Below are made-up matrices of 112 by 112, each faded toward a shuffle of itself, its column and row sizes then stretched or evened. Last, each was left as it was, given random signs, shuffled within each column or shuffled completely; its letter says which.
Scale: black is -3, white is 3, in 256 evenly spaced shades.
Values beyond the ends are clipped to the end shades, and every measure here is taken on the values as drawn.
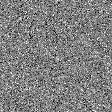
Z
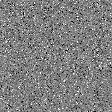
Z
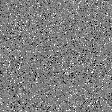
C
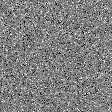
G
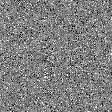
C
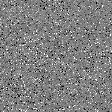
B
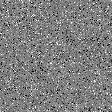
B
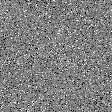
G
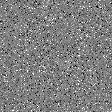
C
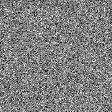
C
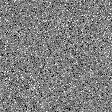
G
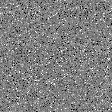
C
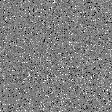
C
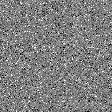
C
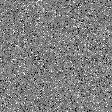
Z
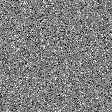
G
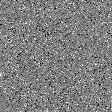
G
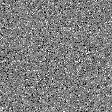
B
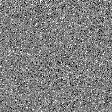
C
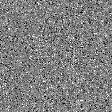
C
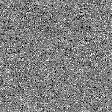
C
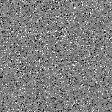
C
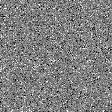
C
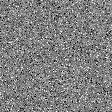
G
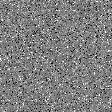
B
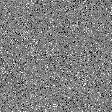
B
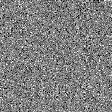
C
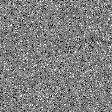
B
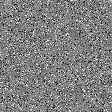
G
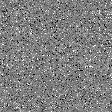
C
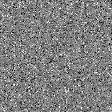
C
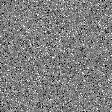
Z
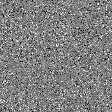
B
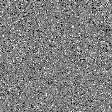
B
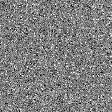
C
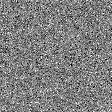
Z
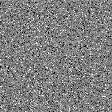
C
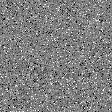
C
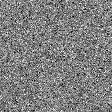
G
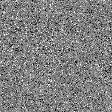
B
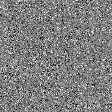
B
